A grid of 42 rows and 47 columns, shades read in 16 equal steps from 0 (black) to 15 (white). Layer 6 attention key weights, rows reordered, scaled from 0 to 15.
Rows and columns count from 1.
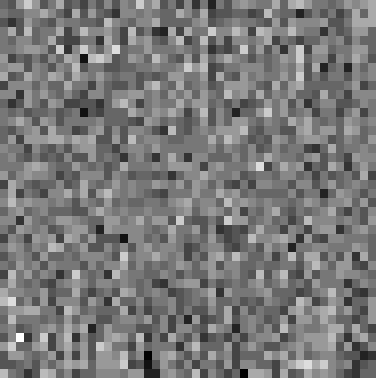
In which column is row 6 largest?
15
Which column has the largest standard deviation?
38
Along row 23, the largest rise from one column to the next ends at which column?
29
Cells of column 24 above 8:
8
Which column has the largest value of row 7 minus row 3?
13
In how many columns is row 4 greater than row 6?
19
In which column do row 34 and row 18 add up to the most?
2
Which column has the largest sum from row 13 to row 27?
42
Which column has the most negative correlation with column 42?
26
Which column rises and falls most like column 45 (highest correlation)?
35
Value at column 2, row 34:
13
